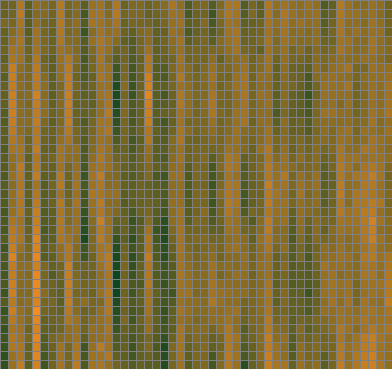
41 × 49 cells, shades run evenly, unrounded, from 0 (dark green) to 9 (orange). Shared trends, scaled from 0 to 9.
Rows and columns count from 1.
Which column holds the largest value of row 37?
5
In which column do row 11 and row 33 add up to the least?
15
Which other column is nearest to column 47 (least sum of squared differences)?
34
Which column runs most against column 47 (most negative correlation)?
6
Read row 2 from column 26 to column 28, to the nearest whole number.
4 2 5
